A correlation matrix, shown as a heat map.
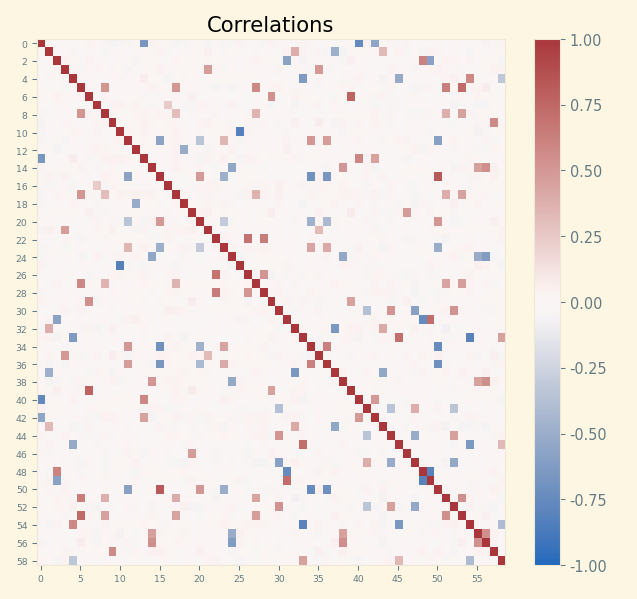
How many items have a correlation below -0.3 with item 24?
4
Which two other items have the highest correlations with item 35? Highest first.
3, 21
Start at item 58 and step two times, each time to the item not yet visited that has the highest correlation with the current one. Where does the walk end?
45
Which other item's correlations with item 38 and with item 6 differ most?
39
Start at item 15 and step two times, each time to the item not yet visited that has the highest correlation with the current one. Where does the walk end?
20
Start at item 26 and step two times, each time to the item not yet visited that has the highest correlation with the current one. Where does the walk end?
28
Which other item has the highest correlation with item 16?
7
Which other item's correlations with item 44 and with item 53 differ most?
5
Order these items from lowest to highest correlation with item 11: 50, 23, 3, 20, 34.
50, 20, 3, 23, 34
